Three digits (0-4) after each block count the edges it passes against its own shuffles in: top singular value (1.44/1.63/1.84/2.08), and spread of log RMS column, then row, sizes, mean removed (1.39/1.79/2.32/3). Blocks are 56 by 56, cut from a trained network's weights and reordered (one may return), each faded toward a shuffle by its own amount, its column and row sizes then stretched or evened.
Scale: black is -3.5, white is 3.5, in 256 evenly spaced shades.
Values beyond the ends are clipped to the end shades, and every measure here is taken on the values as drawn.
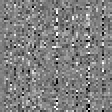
0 4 1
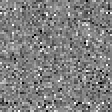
2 1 1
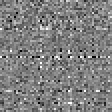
1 2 3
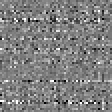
1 1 4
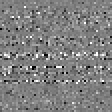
1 0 4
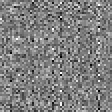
3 2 1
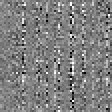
2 4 0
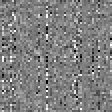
2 4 1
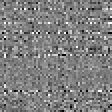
3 2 4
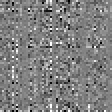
0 4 2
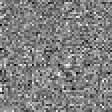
2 0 2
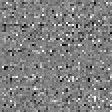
0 1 3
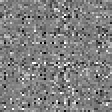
2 2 2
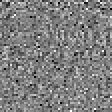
3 0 1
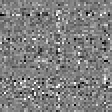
1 2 3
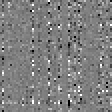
2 4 1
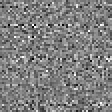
2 0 3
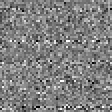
1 1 3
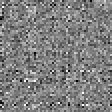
1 2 2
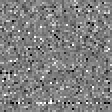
1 0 1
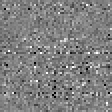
0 1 3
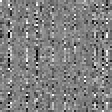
4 4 0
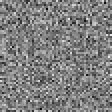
4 0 1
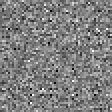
0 1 1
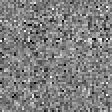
0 1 2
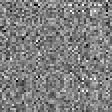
3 2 1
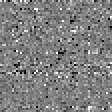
1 1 3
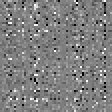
2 4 2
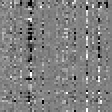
3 4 2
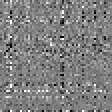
3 3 4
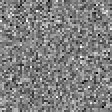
0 0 0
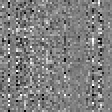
1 4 0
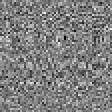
4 0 2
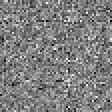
1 0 1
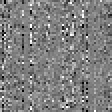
1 4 1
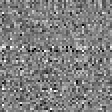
2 1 3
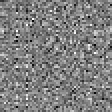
3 2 0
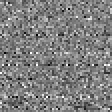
0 0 3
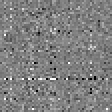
2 2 2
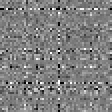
4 2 4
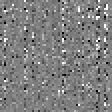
0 4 1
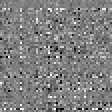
0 3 4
